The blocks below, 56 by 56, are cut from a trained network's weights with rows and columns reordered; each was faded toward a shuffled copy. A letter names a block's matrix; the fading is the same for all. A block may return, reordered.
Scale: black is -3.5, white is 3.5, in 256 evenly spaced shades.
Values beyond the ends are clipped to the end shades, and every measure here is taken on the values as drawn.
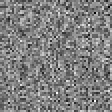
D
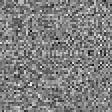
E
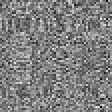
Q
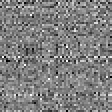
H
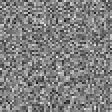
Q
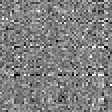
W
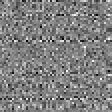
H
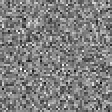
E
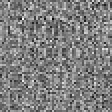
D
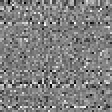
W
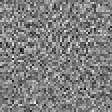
E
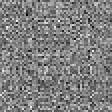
D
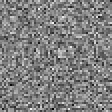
E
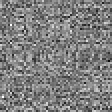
D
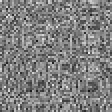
Q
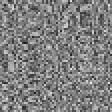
Q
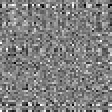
H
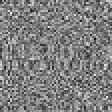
D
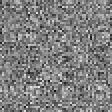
E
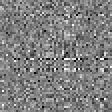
W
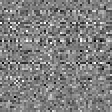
H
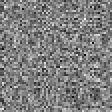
D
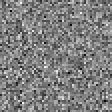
E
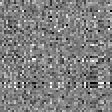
W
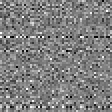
W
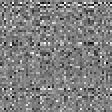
W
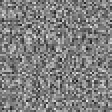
Q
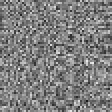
Q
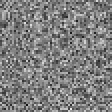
Q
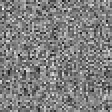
E
